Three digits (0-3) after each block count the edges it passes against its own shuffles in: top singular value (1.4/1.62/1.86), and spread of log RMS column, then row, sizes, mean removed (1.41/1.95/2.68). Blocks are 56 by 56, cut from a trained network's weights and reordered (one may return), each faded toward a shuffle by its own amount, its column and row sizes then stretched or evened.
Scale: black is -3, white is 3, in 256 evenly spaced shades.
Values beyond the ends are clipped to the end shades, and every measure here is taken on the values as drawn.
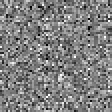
2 2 0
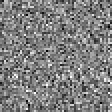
1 1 0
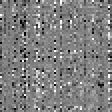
1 3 2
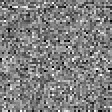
0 0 2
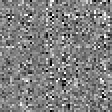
1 3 2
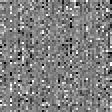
0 3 0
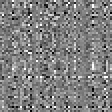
3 3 2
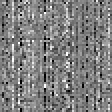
3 3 0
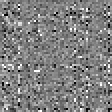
0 3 2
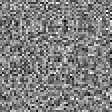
3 1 0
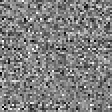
1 0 2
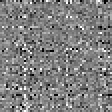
1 2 3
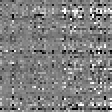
3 3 3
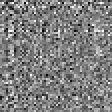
3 1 2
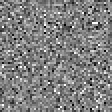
1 2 0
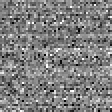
1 1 1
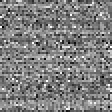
2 0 1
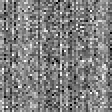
3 1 0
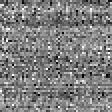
2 2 0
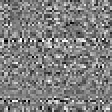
3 1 3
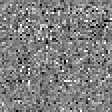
0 1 2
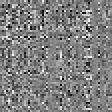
3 3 2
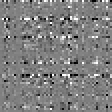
3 3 3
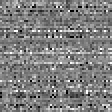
2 1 3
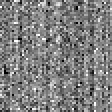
2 0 1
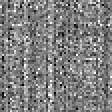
2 1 1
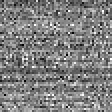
2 0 1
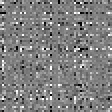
2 3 3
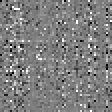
0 3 2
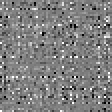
0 2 3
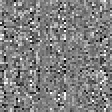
2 3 0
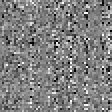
1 3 1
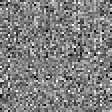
1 2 1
